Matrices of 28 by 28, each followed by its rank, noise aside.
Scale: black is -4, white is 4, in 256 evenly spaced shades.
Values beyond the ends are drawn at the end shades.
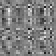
two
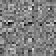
four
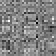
four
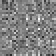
four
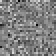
six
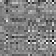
three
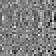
three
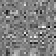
four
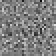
six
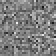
five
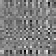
two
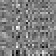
three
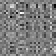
three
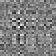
two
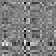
two
